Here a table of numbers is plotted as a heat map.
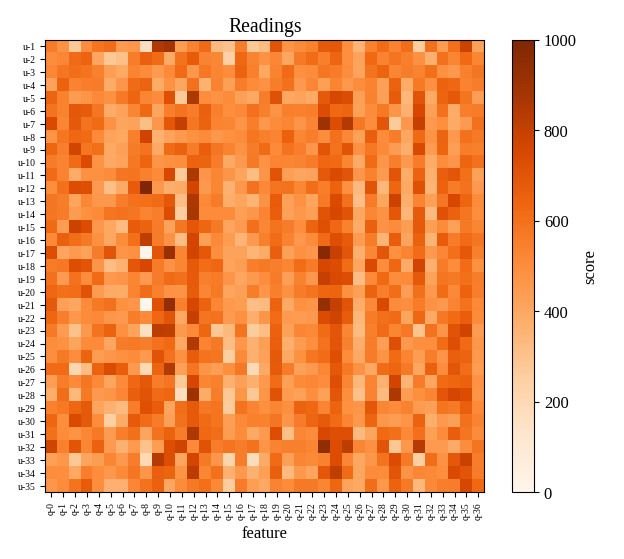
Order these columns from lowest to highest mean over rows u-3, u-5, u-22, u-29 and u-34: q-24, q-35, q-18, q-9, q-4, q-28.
q-18, q-4, q-28, q-9, q-35, q-24
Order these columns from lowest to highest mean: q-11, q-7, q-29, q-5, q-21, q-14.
q-5, q-11, q-21, q-14, q-7, q-29
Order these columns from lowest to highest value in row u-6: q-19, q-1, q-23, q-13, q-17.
q-19, q-1, q-17, q-13, q-23
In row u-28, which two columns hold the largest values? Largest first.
q-12, q-29
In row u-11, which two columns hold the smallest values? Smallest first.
q-11, q-17
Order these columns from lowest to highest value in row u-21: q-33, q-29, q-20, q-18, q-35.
q-18, q-20, q-33, q-29, q-35
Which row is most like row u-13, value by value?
u-24
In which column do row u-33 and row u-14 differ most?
q-31
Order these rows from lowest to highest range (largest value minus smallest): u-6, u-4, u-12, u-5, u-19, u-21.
u-4, u-6, u-19, u-5, u-12, u-21
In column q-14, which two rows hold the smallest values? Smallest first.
u-23, u-1
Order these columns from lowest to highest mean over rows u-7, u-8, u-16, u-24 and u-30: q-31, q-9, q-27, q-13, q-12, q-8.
q-9, q-13, q-27, q-8, q-31, q-12
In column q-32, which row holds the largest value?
u-26
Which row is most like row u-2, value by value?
u-29
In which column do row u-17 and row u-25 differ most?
q-8
